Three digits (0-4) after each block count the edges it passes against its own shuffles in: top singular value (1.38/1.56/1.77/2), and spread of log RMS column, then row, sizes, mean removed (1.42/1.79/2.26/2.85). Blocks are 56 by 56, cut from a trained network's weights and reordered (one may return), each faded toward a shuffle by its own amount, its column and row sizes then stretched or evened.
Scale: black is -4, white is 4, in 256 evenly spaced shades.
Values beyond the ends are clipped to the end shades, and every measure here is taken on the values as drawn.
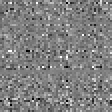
0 2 4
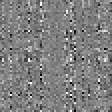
3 4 1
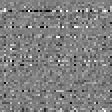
2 1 4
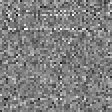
3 1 2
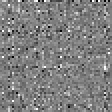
0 3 3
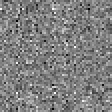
2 3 1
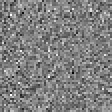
3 1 0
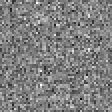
1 1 0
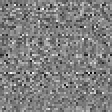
3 0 3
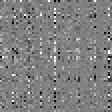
2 4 3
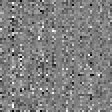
0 4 1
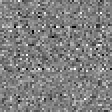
1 1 3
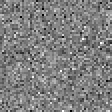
1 2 0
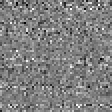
1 1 3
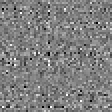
2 1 3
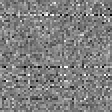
4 0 3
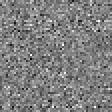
2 0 2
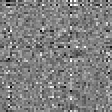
4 2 3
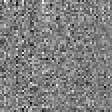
3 3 0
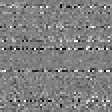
4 1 4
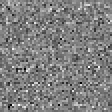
1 0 2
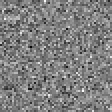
2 0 0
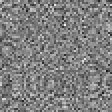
4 0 1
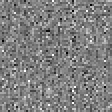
2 2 0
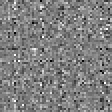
1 3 3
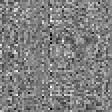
4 3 0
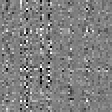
3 4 1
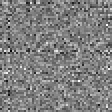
3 1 2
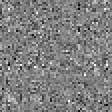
2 2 1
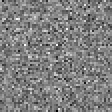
2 1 1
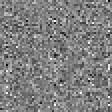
2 2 0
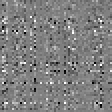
0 4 3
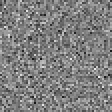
2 0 0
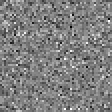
0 1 1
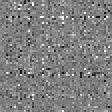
1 3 3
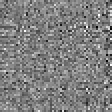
3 2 1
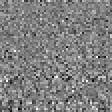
3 0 3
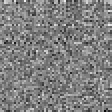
4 0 2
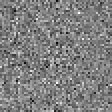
2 1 0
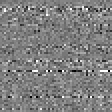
3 0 4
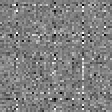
4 2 3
